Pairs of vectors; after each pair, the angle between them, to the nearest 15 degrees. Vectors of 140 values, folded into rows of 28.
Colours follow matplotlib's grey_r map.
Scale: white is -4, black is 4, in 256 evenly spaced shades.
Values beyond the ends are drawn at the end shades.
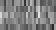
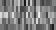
30 degrees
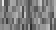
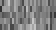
105 degrees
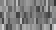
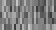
60 degrees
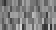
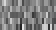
165 degrees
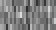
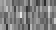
15 degrees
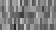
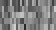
150 degrees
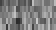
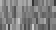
150 degrees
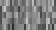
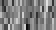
120 degrees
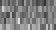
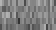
150 degrees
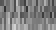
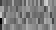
75 degrees
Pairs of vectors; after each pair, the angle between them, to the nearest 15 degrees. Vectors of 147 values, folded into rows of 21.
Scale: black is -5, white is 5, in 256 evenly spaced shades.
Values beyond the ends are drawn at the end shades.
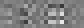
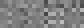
45 degrees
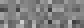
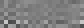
90 degrees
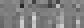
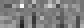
150 degrees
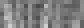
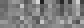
90 degrees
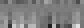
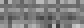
60 degrees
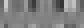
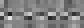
105 degrees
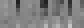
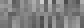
90 degrees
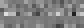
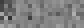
120 degrees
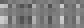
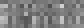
30 degrees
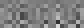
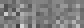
120 degrees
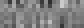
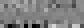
90 degrees
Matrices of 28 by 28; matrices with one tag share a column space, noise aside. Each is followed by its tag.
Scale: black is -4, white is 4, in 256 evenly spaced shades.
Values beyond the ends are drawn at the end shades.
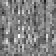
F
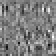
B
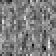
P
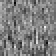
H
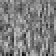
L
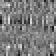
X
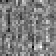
P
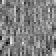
H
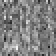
P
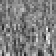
L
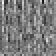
F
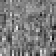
L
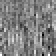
L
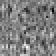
B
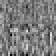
L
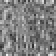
P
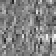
F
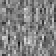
H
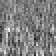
L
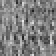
H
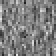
H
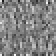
P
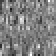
X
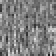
L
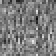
F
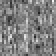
F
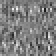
B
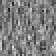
H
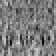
H
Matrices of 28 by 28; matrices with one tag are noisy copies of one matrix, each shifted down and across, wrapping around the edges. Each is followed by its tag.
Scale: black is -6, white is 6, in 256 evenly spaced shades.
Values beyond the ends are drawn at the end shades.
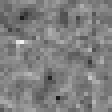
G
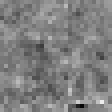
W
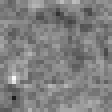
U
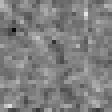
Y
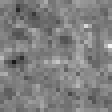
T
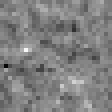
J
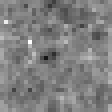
T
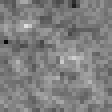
J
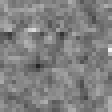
Y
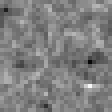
G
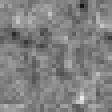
U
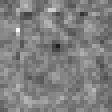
Y
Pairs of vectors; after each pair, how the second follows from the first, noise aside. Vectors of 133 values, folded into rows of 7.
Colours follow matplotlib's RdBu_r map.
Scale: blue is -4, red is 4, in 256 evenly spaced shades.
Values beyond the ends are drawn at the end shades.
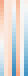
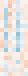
wrapped around, shrunk.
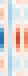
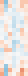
wrapped around, shrunk.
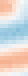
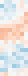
negated, shrunk.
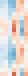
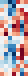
scaled up.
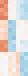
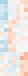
negated, shrunk.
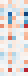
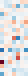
reversed, negated, partly zeroed.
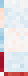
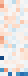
negated, partly zeroed.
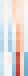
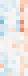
wrapped around, shrunk.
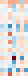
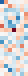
shuffled.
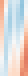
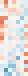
reversed, partly zeroed.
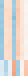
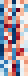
scaled up.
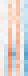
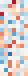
shuffled.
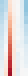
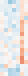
wrapped around, shrunk.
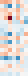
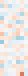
wrapped around, shrunk.
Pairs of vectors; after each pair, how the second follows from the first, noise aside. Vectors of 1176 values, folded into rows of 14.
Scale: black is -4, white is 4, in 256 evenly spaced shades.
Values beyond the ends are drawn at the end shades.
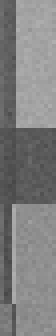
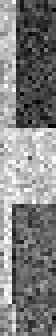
negated, scaled up.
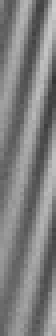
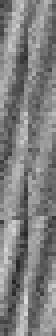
wrapped around, negated.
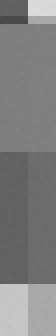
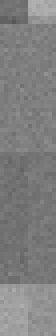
shrunk.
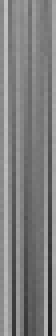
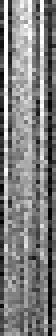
reversed, negated, scaled up.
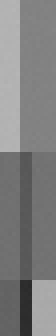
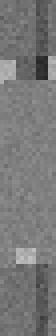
wrapped around, partly zeroed.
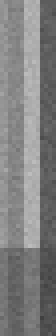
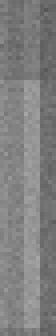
wrapped around, shrunk.
